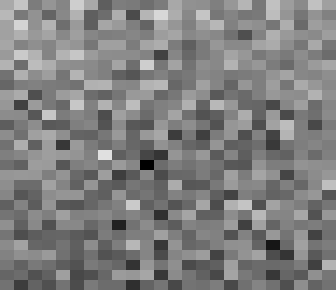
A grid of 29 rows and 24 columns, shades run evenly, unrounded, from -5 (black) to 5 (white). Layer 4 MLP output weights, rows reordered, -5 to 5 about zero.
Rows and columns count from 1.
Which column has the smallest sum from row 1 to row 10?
10
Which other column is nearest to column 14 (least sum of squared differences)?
22
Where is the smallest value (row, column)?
17, 11
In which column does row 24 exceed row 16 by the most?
12
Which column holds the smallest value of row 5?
14
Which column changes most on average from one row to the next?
2
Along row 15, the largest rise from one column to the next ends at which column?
6
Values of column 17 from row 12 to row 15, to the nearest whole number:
0 1 1 -1
